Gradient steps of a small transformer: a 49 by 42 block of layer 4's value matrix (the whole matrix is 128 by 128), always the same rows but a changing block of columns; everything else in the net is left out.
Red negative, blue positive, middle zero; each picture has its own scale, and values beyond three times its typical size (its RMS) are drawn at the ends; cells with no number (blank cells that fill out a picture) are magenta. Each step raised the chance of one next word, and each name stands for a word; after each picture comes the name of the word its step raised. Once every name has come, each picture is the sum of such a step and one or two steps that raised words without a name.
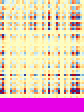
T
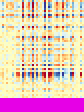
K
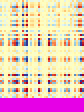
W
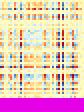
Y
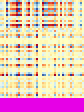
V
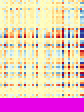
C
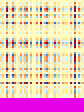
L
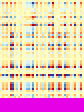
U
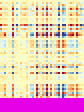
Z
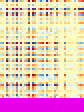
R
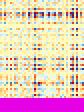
R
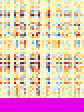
Z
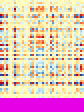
C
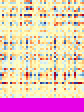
L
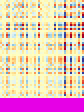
Z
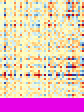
V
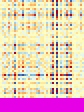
T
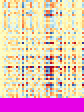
R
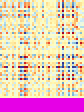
K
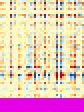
U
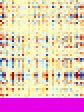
W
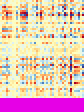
C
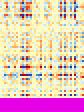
V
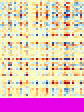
V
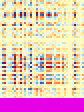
U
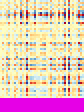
L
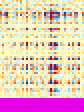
C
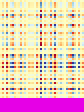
Y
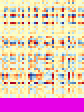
L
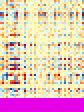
T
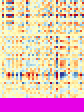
K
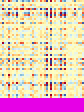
R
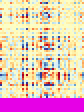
R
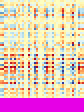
C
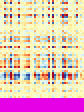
Y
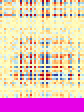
R
